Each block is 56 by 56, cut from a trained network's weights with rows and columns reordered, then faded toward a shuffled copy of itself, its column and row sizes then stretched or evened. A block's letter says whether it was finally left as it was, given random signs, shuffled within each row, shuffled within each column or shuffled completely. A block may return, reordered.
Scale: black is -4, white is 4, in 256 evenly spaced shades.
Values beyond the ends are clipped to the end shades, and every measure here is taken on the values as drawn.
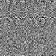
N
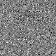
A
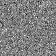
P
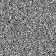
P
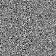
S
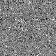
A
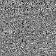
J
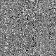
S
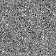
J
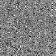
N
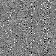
S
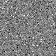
P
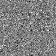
A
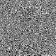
J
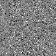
S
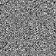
N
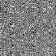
N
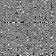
J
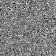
A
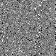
S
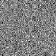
N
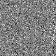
S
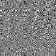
N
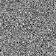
J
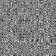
N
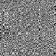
N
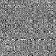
N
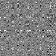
N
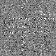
J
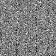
S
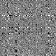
N
